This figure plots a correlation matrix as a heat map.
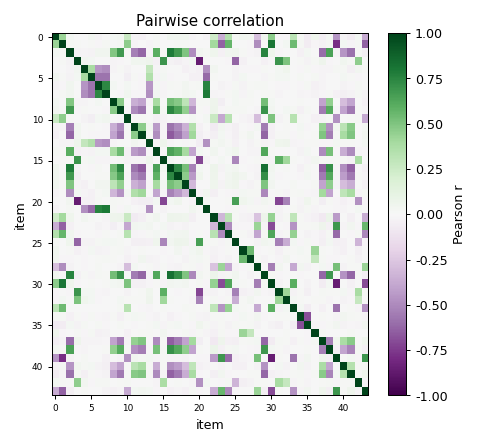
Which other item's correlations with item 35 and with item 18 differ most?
34
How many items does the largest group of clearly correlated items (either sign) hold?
15
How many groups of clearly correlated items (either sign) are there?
6
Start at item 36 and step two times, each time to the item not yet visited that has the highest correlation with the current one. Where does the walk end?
27
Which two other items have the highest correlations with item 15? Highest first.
3, 31
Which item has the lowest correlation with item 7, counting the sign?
5
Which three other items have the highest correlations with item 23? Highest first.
39, 43, 28
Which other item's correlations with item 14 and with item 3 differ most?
20
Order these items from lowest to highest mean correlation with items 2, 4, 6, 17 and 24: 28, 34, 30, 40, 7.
40, 28, 34, 7, 30
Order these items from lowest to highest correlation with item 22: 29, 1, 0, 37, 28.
28, 37, 29, 0, 1
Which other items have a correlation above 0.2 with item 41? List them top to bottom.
11, 12, 19, 37, 40
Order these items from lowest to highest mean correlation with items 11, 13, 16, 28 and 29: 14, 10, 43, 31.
10, 31, 43, 14
